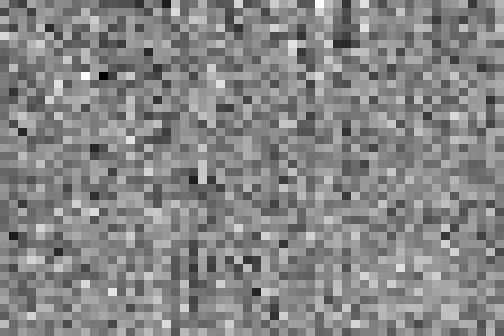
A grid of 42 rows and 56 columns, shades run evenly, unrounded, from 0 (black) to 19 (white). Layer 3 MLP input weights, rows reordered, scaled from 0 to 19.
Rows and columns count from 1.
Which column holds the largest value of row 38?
18
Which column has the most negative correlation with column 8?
34
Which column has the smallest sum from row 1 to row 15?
39
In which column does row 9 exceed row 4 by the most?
2
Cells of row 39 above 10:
35
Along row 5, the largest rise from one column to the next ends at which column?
8
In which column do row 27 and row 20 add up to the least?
31
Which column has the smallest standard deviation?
46
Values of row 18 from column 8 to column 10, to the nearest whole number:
14 11 12
